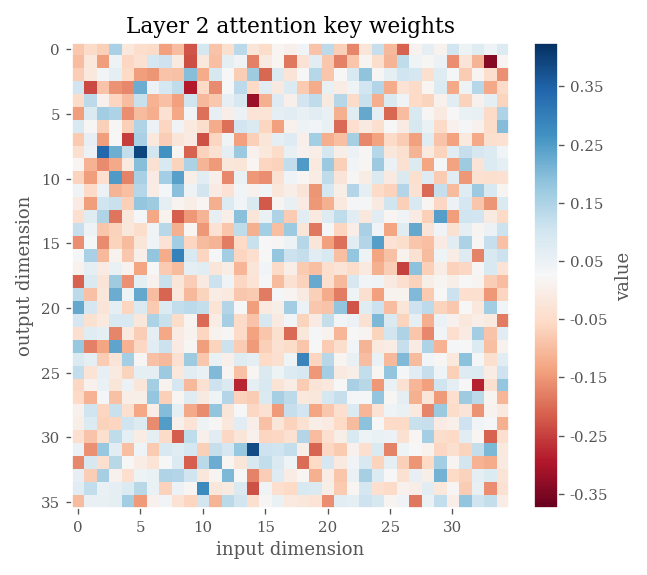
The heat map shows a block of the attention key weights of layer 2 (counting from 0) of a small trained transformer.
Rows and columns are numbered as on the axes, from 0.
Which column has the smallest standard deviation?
30
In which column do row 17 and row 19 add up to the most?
27
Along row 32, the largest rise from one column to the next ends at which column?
10
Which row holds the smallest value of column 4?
7
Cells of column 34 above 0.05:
11
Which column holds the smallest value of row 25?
19
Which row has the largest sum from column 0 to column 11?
8
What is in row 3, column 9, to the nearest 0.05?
-0.3
